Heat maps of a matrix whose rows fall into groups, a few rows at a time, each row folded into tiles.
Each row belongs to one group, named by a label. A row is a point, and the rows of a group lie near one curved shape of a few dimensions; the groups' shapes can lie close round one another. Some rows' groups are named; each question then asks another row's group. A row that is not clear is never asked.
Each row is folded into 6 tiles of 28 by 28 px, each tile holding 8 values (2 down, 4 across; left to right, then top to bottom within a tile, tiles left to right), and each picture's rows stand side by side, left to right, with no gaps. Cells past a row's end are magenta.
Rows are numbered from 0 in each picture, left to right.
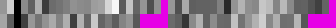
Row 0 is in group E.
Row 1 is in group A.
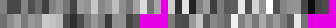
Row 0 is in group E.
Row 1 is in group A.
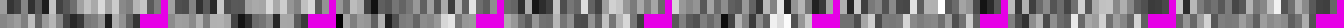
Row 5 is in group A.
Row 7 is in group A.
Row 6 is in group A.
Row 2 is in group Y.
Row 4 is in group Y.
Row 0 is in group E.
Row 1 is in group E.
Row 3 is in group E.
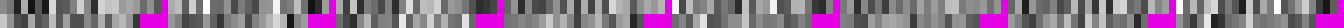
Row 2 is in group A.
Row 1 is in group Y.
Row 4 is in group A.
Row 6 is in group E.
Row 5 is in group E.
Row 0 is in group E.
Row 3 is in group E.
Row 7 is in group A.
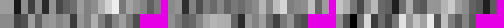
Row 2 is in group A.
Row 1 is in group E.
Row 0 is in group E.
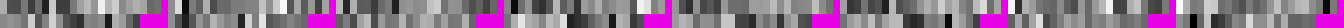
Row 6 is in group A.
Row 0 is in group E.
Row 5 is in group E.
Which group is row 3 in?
E
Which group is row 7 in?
A
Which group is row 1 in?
E
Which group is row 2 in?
A
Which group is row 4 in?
E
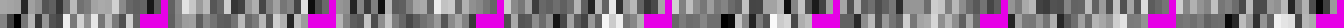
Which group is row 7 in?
Y
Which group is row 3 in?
Y
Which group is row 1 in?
Y
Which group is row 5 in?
A
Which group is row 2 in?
E
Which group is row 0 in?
A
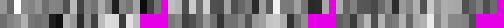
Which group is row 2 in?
A
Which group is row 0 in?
Y
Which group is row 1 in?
Y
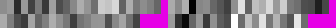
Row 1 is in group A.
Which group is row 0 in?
E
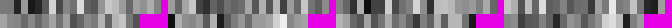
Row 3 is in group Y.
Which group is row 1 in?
Y
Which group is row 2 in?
E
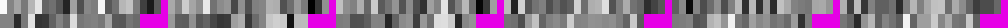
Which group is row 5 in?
A
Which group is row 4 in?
E
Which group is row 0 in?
A
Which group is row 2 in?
Y
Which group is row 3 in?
A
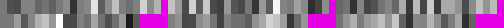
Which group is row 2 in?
E
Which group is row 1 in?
Y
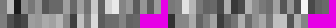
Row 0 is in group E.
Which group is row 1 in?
Y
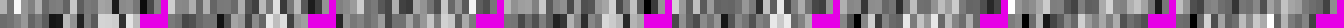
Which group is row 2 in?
Y
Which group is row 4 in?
Y
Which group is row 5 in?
A
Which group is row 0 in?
Y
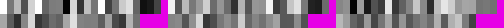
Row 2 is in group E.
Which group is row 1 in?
A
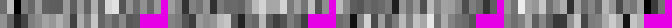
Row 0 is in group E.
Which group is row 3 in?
Y
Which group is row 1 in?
E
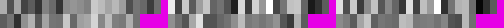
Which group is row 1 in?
A
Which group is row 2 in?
A
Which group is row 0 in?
A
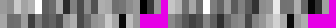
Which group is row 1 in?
Y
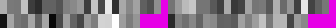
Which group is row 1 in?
Y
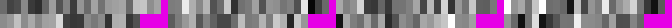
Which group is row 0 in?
E
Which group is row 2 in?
Y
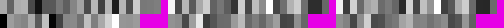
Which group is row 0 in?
Y
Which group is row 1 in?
A
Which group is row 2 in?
A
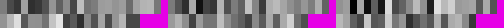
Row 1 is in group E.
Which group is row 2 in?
E
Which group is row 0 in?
E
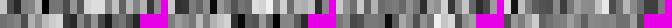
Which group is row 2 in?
Y
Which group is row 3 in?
A
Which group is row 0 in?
E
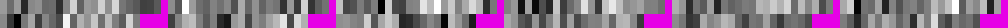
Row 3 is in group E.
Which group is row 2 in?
E
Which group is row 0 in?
A
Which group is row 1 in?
Y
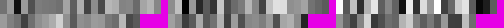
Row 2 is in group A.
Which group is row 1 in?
E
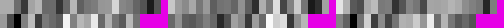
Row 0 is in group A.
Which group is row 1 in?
Y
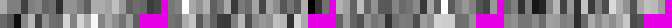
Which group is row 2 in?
Y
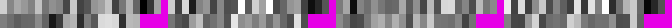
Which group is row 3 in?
A
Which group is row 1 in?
A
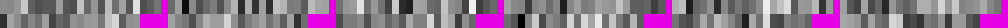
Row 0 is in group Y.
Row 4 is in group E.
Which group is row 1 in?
E
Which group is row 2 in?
Y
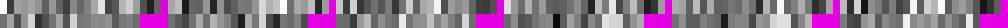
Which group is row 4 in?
Y
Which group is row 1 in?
E
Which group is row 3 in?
Y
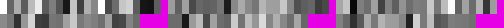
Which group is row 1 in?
A
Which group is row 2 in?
E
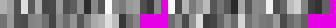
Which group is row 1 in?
A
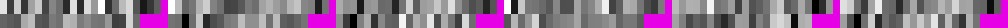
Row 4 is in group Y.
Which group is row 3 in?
A
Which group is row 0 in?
A
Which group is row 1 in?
A
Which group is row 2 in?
A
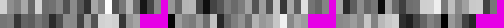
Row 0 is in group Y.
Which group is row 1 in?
Y
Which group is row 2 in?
E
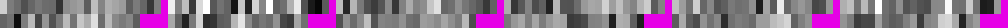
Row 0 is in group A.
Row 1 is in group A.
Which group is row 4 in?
Y
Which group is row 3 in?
E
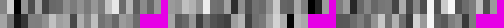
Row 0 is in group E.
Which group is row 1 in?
Y
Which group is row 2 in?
E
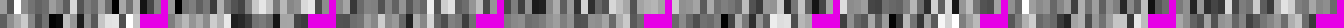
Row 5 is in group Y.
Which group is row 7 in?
E
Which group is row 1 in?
E
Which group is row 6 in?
Y
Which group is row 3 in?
E
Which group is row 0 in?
Y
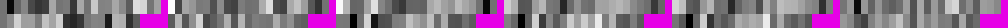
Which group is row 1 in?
A
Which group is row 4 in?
A
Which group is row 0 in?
E
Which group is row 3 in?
A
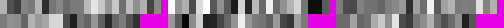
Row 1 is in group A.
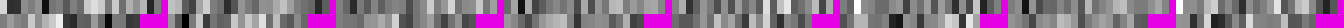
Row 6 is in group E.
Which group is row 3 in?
E
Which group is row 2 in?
E
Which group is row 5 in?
Y
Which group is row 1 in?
A
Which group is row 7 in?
A
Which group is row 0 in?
E
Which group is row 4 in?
E
